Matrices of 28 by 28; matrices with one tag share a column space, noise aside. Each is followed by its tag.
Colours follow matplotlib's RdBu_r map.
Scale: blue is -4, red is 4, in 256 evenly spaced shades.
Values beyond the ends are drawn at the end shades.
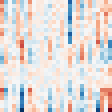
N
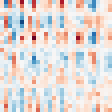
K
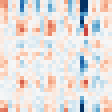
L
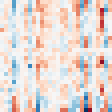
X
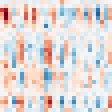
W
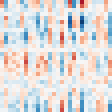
K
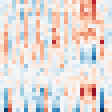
N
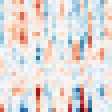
N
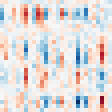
W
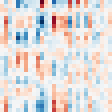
K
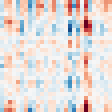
L
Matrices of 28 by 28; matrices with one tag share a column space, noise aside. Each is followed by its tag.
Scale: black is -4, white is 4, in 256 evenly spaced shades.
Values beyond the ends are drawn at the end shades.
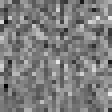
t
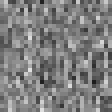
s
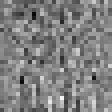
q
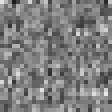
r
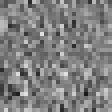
r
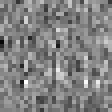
s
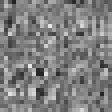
r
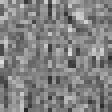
q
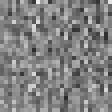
t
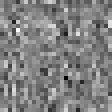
r
